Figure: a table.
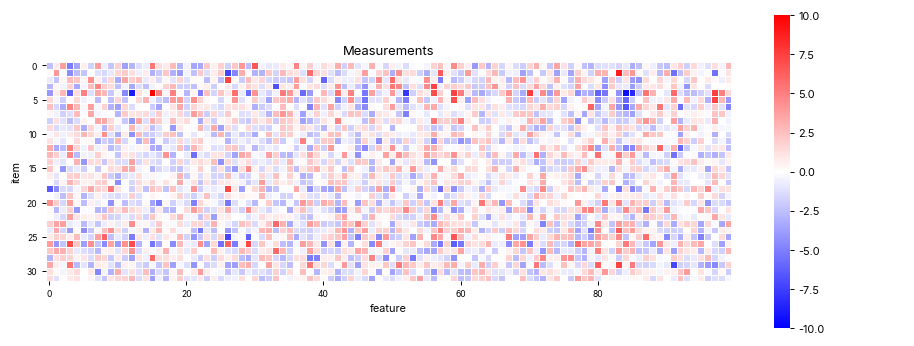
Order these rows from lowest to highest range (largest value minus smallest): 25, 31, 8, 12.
31, 8, 12, 25
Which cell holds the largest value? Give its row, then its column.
4, 15
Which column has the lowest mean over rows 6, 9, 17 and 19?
10
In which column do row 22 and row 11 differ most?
56
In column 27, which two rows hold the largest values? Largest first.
4, 5
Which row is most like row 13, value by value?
29
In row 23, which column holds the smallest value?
72
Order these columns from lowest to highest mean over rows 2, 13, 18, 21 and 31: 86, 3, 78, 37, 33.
86, 33, 37, 3, 78
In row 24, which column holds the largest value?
83
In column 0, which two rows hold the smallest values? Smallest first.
18, 4
